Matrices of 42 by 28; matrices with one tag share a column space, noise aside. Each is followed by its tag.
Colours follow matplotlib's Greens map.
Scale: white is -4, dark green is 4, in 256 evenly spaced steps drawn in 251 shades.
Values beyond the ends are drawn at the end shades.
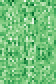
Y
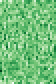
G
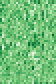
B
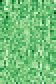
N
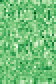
B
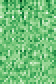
N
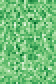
G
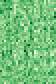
N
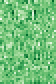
B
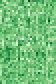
Y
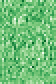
Y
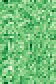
G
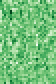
B
